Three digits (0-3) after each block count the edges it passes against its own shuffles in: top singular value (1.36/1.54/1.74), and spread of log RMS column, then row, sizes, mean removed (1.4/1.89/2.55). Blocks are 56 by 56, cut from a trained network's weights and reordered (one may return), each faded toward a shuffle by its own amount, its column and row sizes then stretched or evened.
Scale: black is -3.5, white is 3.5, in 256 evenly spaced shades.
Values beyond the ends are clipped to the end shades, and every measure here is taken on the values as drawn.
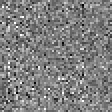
1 2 1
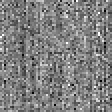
2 1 0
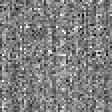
2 0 1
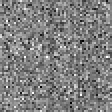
0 0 1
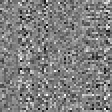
3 3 1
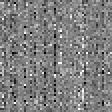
2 3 1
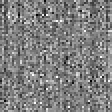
2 0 1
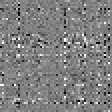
1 3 3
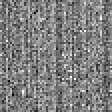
3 0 0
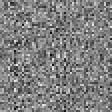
3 2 0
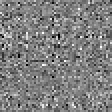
1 2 2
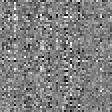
2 3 1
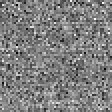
0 0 0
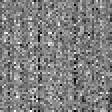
2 2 1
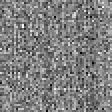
1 0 1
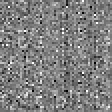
0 2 2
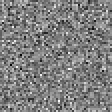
0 0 0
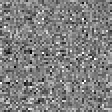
3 1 2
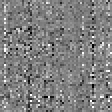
1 3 2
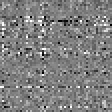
1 2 3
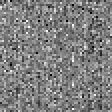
0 2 0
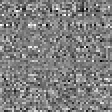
3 0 3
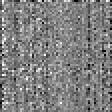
3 2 2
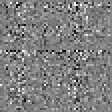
0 3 3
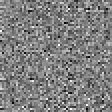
2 2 1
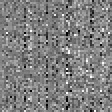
1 3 0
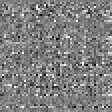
0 0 3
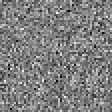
1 0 0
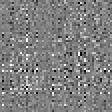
3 3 3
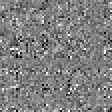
0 2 2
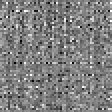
2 0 3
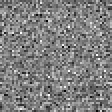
0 1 1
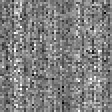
3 2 0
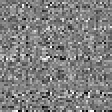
3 1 3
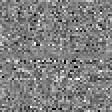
1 1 3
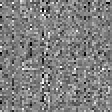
1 3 1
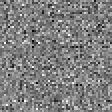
2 1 2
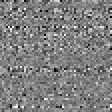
1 1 3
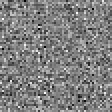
0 1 0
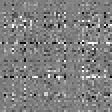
2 3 3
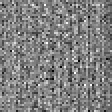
3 0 1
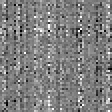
3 3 2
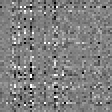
1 3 2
